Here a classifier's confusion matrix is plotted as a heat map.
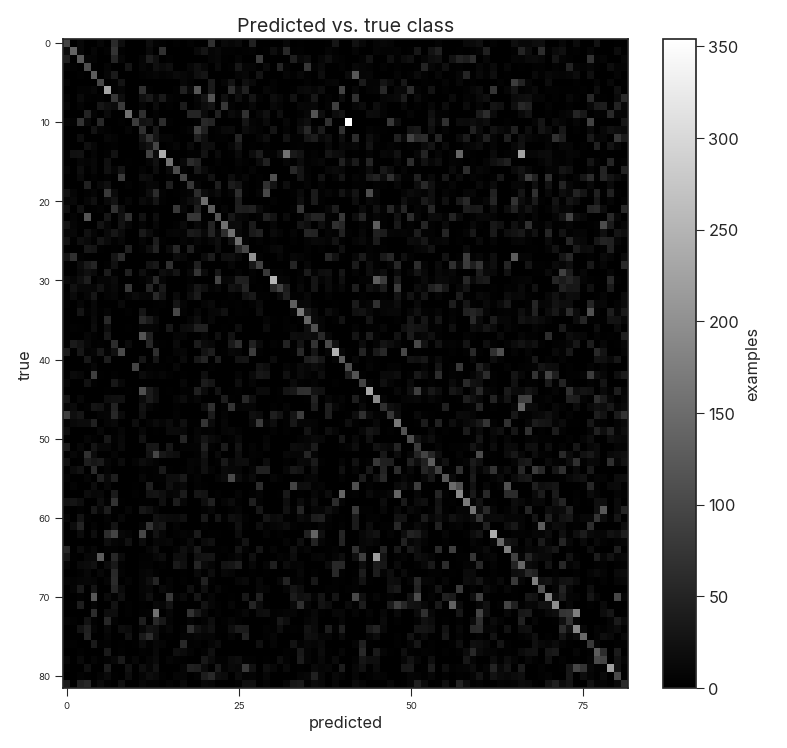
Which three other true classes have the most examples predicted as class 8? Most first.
39, 17, 27
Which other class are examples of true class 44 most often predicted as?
11
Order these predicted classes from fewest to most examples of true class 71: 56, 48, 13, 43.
13, 43, 48, 56
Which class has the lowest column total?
10
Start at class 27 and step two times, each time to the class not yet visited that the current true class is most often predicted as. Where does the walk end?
45
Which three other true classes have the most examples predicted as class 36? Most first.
62, 9, 38
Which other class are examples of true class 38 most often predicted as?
51
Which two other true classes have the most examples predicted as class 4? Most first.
70, 42
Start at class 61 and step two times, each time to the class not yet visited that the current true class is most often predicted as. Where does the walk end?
57
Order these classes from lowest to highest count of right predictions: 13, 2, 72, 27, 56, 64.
72, 13, 2, 56, 64, 27
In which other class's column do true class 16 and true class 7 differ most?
21
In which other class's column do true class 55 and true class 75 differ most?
24
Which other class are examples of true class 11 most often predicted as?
19
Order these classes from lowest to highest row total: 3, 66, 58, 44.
3, 58, 66, 44
